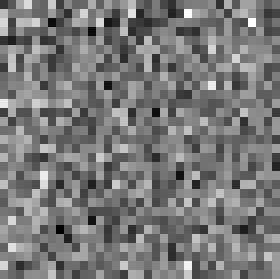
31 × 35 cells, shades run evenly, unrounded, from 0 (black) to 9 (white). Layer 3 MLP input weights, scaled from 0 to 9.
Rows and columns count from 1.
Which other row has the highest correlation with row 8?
13
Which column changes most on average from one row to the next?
6
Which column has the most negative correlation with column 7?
10
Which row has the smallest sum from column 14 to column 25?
3
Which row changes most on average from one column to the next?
21
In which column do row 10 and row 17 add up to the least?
14
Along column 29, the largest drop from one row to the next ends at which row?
2
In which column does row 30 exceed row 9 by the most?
24
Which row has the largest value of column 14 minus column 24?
11
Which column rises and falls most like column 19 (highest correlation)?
28
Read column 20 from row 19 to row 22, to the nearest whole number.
4 3 2 3
